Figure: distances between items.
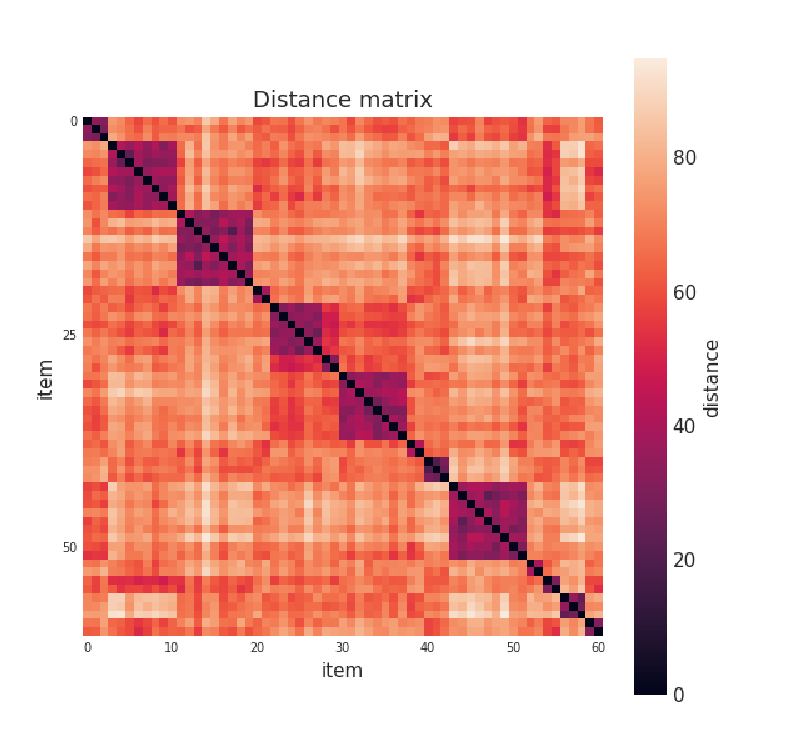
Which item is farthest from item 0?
14
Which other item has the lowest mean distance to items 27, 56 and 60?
25
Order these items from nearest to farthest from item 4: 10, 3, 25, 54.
10, 3, 54, 25
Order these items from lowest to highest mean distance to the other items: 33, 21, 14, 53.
33, 21, 53, 14
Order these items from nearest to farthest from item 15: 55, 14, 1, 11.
11, 14, 55, 1
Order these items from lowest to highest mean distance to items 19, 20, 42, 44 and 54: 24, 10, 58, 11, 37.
11, 10, 24, 37, 58
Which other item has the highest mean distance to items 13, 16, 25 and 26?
49
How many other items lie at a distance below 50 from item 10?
7
